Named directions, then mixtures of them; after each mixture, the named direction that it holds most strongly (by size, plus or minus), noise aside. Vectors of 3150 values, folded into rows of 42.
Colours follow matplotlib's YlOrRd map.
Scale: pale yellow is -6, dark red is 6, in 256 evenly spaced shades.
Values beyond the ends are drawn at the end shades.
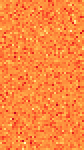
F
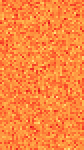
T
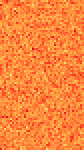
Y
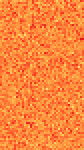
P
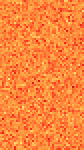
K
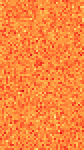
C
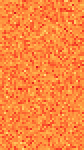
K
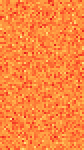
F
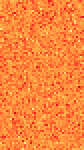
F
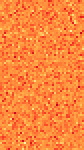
F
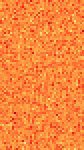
F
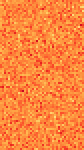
C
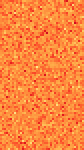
F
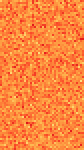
P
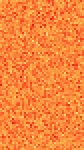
P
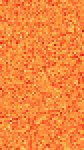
Y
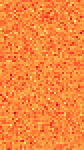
F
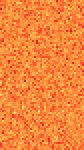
K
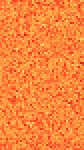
P
